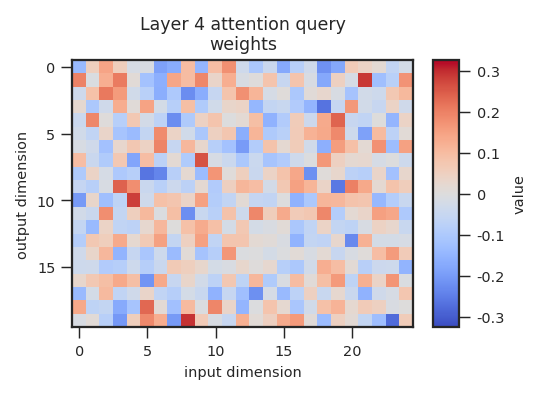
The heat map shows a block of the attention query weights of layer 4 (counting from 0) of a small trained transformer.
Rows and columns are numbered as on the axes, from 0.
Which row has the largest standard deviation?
19
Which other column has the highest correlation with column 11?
2
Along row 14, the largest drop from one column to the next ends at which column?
3
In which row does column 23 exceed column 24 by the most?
11
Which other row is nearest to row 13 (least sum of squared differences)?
12
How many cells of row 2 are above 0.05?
8
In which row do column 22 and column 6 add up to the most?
6
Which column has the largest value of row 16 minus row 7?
4
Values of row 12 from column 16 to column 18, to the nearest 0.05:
-0.1 -0.05 0.05
